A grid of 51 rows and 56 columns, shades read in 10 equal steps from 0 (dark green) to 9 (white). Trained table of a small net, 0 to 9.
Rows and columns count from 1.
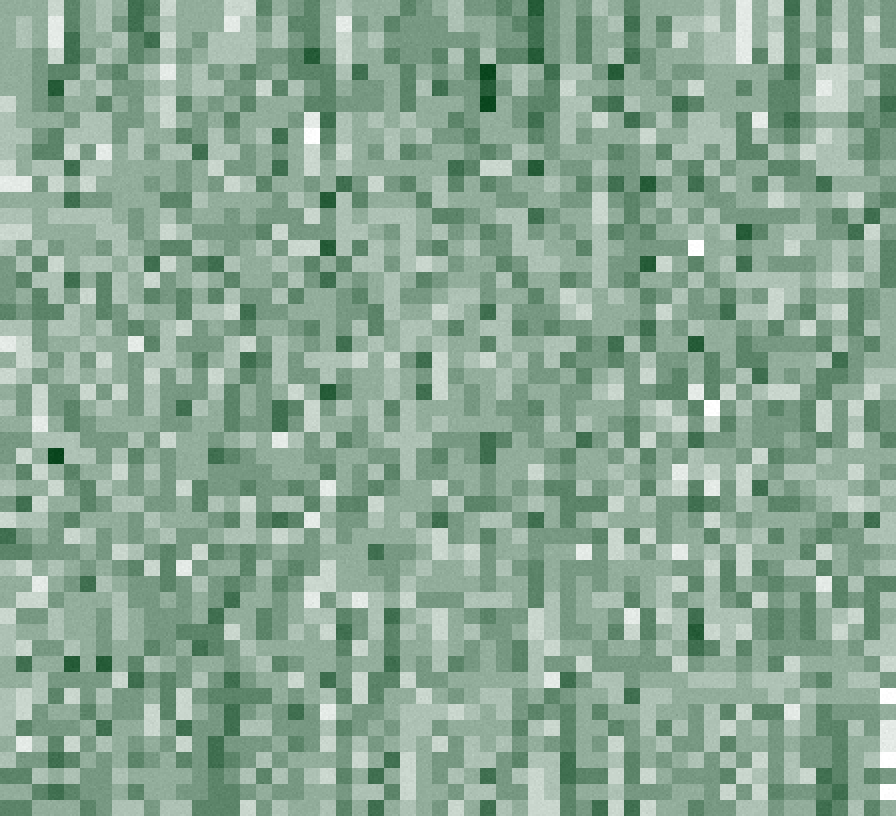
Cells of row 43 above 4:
33
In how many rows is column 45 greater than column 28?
22
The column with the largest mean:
1
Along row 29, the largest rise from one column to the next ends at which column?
5
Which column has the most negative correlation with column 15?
26
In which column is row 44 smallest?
40
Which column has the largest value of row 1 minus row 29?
4
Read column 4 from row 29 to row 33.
0 5 7 5 4
